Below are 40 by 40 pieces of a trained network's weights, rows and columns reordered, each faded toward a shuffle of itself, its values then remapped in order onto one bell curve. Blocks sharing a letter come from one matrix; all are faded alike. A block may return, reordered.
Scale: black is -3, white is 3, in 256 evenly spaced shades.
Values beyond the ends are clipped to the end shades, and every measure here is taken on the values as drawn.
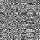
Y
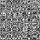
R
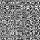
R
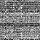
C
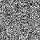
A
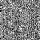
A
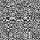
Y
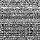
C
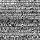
C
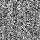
A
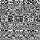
R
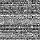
C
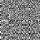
Y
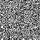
A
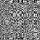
Y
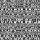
R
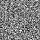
A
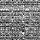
C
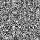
A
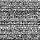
C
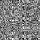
Y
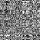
Y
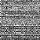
C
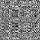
R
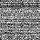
C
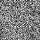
A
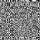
Y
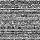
C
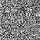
A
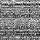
C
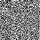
A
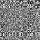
Y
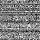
C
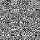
R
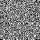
A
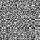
Y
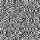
R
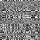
R
